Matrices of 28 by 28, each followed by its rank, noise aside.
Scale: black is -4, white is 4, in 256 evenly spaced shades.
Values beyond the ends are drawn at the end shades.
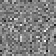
five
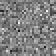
six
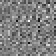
four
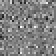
five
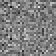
six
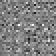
five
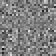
six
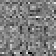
four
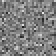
seven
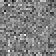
seven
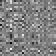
three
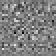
five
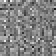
four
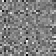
five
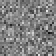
six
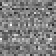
four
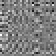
three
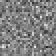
seven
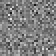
seven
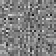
seven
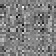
three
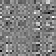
three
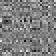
three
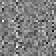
three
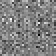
seven
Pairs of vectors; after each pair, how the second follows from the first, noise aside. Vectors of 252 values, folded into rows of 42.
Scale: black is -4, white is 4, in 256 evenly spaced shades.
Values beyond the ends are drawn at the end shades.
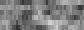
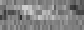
wrapped around, partly zeroed.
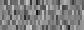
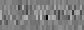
reversed, partly zeroed.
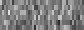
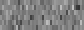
reversed, negated, partly zeroed.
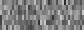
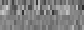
wrapped around, negated, partly zeroed.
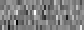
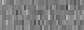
reversed, shrunk.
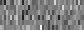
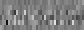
wrapped around, negated, partly zeroed.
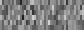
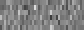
reversed, partly zeroed.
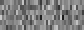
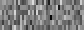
wrapped around, negated.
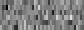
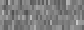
reversed, negated, shrunk.
